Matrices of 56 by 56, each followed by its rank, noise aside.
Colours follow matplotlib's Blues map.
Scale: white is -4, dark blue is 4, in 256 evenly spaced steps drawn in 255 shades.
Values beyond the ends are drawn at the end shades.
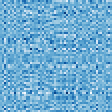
four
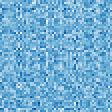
six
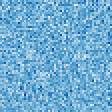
sixteen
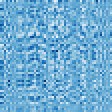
four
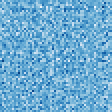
twelve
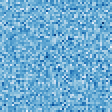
sixteen
